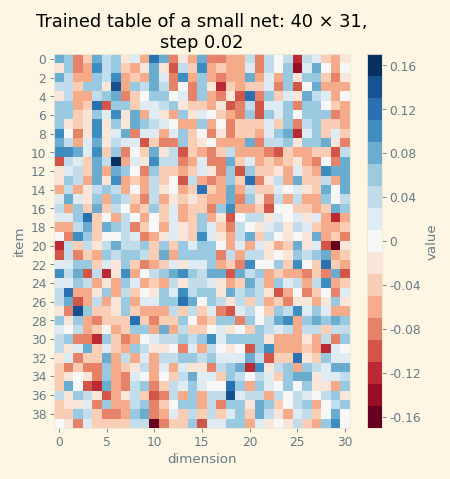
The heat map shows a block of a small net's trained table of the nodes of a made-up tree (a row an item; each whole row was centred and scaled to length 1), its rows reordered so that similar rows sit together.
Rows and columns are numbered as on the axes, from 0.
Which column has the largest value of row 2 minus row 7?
13
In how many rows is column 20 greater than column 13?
19
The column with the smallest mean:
17
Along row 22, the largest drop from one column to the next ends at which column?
29
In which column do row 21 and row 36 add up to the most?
18
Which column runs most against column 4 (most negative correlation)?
21
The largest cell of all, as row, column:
11, 6
